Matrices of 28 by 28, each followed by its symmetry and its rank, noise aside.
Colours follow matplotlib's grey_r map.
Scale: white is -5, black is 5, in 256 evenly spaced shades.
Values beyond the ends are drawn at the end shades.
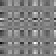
no symmetry, rank one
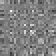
symmetric, rank three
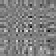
antisymmetric, rank two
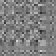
no symmetry, rank three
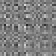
antisymmetric, rank two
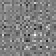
symmetric, rank three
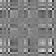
symmetric, rank one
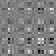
symmetric, rank one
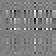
no symmetry, rank one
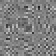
symmetric, rank three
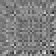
symmetric, rank two
